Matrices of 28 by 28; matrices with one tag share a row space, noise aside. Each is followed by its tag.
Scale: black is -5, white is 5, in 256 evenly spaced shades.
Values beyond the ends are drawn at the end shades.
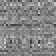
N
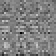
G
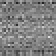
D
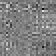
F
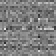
N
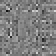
F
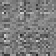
G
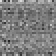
D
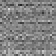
D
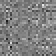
F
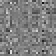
F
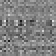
D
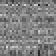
N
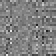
F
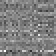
N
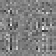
F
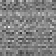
D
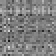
D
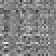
G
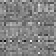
N
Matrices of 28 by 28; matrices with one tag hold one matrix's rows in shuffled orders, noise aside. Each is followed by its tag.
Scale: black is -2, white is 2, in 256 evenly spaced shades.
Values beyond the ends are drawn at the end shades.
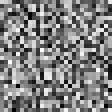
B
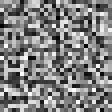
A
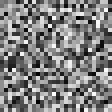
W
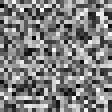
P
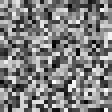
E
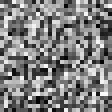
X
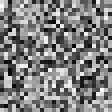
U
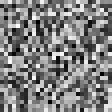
W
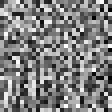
B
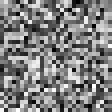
A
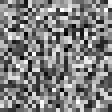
W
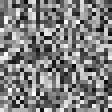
B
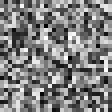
E
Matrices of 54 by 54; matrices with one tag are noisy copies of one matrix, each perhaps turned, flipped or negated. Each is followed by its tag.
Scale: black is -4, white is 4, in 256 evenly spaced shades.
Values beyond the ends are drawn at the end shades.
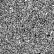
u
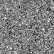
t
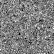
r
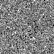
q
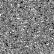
u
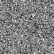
q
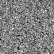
u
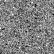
u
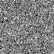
u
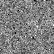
q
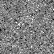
q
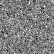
u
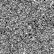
q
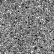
u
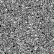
u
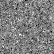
r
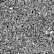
u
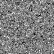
r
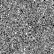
q
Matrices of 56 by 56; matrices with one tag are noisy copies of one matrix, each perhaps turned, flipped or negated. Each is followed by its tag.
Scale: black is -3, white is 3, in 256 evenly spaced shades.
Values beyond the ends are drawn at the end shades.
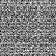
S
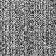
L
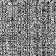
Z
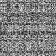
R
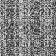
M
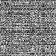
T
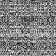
M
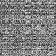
L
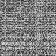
Z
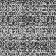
M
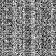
R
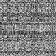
R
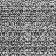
L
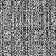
T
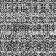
R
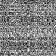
M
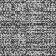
T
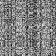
M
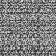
S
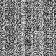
R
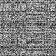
T
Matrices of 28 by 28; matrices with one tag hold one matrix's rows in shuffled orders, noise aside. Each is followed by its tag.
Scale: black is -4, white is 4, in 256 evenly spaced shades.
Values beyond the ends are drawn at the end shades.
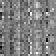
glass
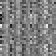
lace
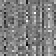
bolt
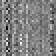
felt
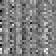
lace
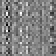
felt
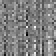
bolt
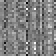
bolt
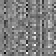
bolt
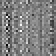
felt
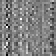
felt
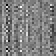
felt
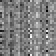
glass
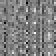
bolt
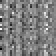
lace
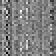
felt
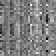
glass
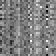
glass
